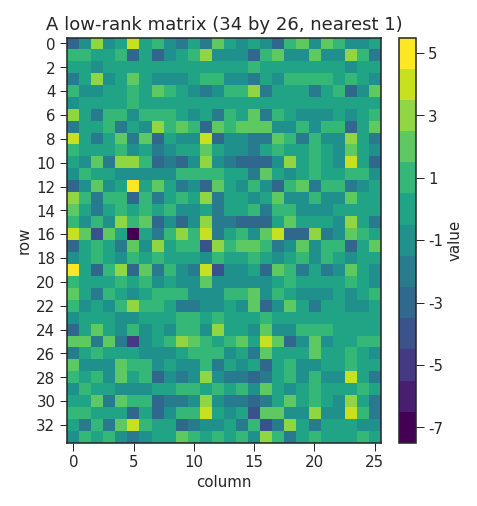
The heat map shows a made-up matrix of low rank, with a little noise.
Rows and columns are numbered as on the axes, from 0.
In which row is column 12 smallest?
19
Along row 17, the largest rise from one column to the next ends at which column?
12
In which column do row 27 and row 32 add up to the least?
16
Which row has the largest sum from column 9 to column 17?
25
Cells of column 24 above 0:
7
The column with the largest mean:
11
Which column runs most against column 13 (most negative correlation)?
23
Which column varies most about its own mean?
5
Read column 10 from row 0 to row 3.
0 1 0 0
